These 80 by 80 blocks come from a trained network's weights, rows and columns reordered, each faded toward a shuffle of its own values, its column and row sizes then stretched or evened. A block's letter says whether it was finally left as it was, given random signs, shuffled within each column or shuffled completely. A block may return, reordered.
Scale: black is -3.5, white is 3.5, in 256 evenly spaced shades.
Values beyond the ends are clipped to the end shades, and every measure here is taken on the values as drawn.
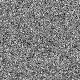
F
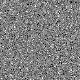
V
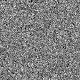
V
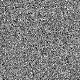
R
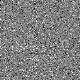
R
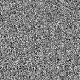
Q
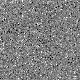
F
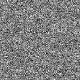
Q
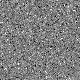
F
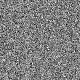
F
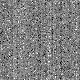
V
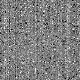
Q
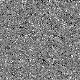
R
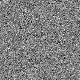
V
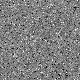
F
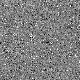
R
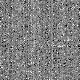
Q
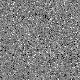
V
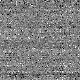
Q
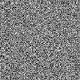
Q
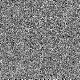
R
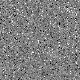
V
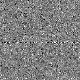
Q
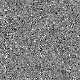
R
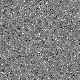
F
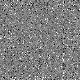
R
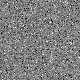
F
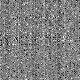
Q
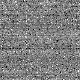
Q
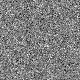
F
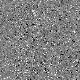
R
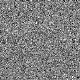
R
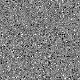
R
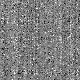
Q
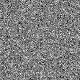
V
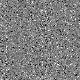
R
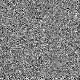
R
